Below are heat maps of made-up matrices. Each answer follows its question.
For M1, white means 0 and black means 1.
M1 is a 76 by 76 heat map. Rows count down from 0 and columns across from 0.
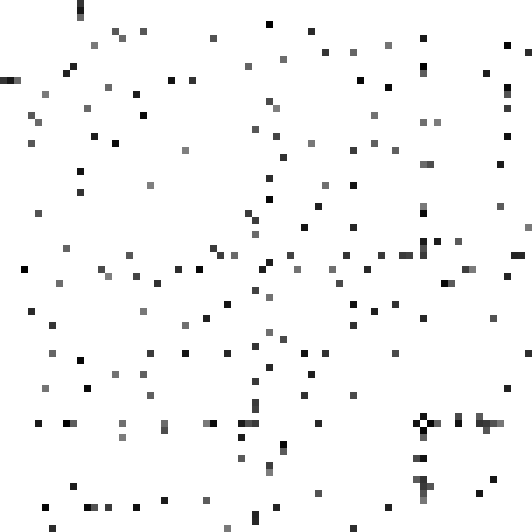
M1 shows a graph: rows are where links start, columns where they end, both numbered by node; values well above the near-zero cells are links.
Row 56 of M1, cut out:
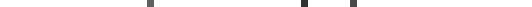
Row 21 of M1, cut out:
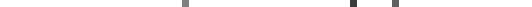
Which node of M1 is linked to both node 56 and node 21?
node 50
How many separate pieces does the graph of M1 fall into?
7
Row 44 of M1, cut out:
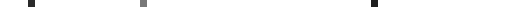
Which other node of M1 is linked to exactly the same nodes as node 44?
node 16
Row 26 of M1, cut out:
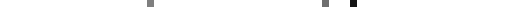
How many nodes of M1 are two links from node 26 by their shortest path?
5
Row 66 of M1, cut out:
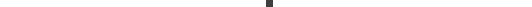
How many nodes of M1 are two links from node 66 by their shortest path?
9
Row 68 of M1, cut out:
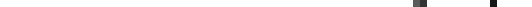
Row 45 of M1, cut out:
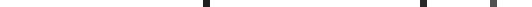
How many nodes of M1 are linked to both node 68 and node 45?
2
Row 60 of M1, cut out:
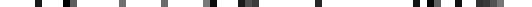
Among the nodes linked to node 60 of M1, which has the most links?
node 36
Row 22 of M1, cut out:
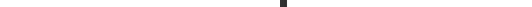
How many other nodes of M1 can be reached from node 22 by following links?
5
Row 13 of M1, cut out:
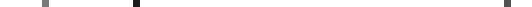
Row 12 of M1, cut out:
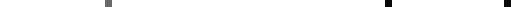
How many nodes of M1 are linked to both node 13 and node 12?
1
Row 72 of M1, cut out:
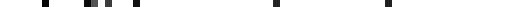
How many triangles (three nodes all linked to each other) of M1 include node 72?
7
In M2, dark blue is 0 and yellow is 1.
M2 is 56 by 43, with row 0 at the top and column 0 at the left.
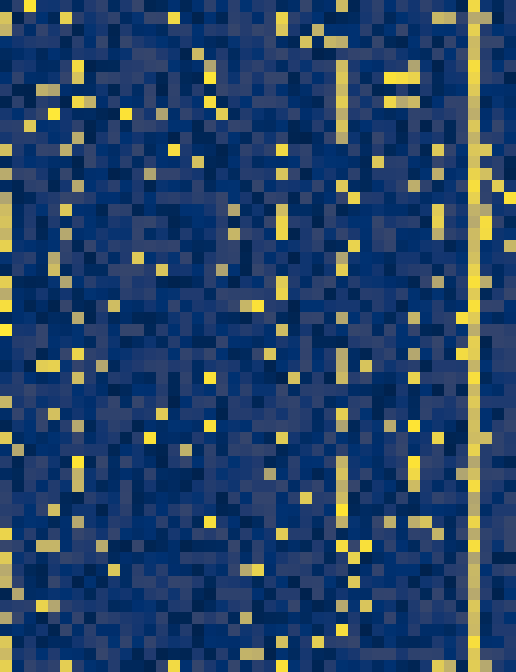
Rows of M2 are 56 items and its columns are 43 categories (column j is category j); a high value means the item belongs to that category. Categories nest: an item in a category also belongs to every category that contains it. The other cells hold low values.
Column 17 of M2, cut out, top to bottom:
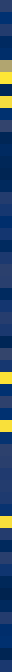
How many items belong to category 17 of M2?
6
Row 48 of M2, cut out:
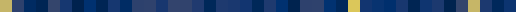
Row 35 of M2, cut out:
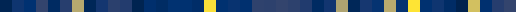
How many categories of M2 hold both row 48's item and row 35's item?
1
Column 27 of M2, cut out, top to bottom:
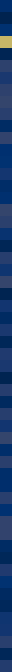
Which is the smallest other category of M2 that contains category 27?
25
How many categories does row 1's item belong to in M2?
8
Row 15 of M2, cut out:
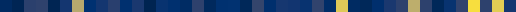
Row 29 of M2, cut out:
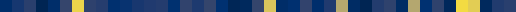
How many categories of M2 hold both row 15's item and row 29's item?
4
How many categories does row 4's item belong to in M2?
2
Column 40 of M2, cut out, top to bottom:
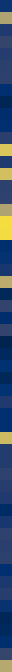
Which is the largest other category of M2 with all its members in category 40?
5
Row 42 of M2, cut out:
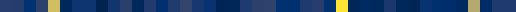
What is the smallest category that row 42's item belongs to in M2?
4
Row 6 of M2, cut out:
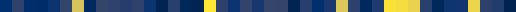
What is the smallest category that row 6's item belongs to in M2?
33
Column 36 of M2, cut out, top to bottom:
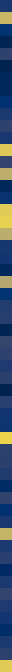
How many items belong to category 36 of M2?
10
